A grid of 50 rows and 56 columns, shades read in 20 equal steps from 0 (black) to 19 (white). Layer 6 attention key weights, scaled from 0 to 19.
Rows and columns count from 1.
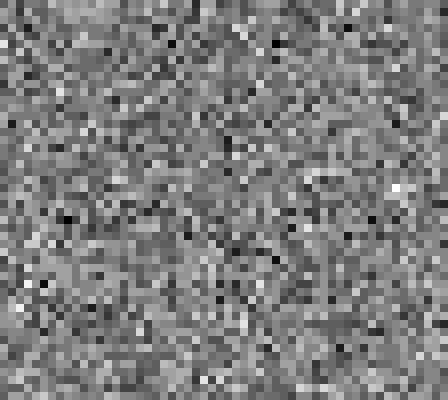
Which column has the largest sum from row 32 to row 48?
55
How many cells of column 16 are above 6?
39
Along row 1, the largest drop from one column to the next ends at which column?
25
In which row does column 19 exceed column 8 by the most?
40
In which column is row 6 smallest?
35
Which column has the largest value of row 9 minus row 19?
8
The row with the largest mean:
47
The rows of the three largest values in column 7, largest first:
31, 36, 1
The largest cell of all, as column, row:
50, 24
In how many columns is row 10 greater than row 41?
28
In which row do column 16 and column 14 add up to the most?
46
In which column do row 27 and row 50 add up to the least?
37
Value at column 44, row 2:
7
